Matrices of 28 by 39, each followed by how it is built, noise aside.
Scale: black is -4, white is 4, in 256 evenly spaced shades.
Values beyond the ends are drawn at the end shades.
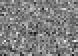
uneven rows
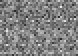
repeating columns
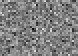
low rank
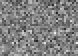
repeating columns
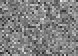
Toeplitz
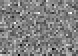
uneven rows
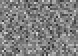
repeating columns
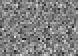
repeating columns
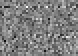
uneven rows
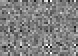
low rank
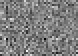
low rank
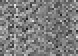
repeating rows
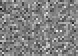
repeating rows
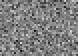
noise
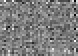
low rank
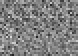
repeating columns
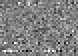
uneven rows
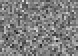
noise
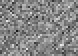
Hankel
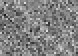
Toeplitz
